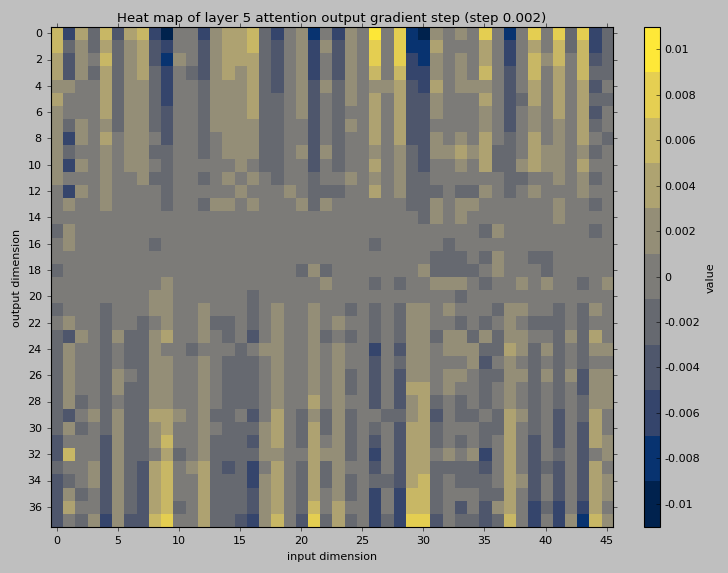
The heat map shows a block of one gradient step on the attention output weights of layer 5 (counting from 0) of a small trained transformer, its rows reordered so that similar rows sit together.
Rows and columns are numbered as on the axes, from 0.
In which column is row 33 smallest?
16
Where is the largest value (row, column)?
0, 26
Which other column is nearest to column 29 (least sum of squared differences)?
21
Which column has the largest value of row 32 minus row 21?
1
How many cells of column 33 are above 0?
13
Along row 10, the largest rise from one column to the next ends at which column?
2
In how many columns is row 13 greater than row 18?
14
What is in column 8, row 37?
0.006
